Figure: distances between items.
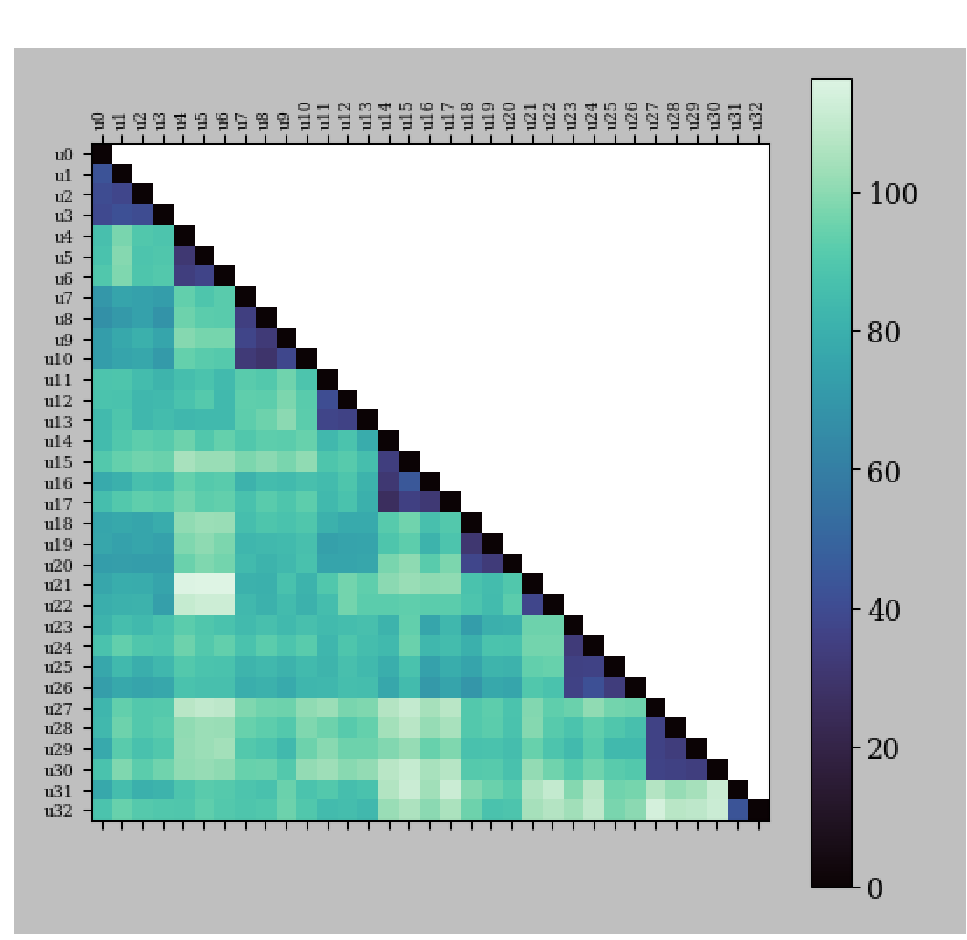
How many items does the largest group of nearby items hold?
4
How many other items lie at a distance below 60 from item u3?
3
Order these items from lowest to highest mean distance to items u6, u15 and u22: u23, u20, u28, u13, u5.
u5, u13, u23, u20, u28
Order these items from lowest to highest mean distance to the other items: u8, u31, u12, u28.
u8, u12, u28, u31
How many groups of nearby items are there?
10
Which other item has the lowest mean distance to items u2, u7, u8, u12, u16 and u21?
u10
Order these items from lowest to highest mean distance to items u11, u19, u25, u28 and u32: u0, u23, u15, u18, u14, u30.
u18, u23, u0, u30, u14, u15
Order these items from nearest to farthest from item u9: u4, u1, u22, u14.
u1, u22, u14, u4
